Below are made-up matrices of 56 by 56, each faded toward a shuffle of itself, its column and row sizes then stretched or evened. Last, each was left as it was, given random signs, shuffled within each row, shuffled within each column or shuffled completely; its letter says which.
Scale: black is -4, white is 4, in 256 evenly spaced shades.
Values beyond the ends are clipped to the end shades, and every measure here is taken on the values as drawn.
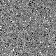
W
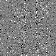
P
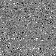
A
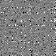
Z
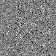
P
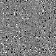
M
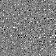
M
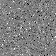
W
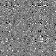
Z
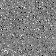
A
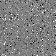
P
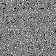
A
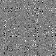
M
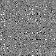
M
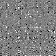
Z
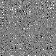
M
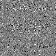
M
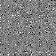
M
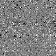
M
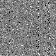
P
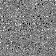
A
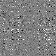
M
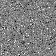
W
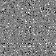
M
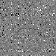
Z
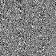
P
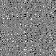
Z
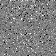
A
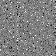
P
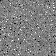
W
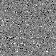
A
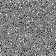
W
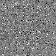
M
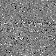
A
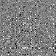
Z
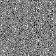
P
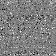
A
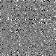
M
